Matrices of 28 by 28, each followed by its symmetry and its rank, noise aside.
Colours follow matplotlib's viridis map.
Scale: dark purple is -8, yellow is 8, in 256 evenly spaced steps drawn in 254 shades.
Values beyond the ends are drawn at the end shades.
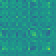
symmetric, rank two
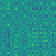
no symmetry, rank three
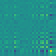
symmetric, rank one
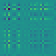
symmetric, rank one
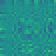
no symmetry, rank three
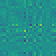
antisymmetric, rank two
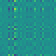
no symmetry, rank one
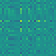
no symmetry, rank two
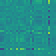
antisymmetric, rank two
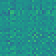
symmetric, rank three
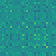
symmetric, rank two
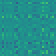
antisymmetric, rank two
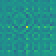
symmetric, rank two
